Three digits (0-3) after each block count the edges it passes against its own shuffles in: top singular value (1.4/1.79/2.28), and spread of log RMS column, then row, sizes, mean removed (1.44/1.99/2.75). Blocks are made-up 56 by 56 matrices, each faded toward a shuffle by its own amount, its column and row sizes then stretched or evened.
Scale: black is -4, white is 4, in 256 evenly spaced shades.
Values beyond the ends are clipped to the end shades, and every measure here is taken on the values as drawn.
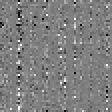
1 3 0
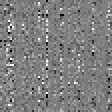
1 3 0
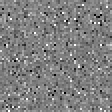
0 0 1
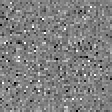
1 1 1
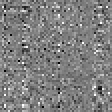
2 2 1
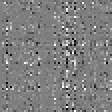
2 3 2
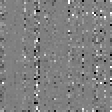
1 3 1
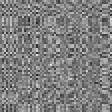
3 3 0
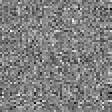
2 1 1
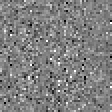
0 2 0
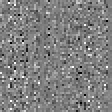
0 3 0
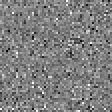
1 1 1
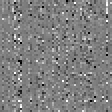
1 3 1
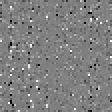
0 2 0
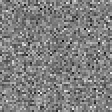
1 0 0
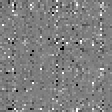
1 2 1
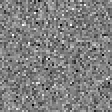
0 0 0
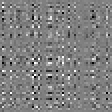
3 3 3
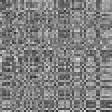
3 0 3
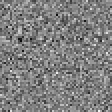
1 0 1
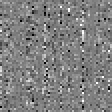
1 3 0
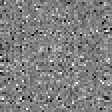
2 0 1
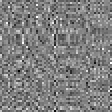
3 2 0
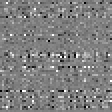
2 1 3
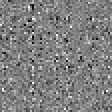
2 2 1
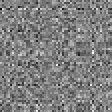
3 2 2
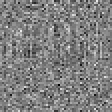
2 1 0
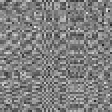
3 0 2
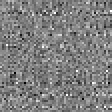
2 0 2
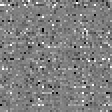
0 1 2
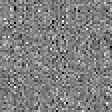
2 2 0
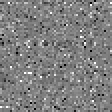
1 1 0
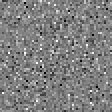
1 1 0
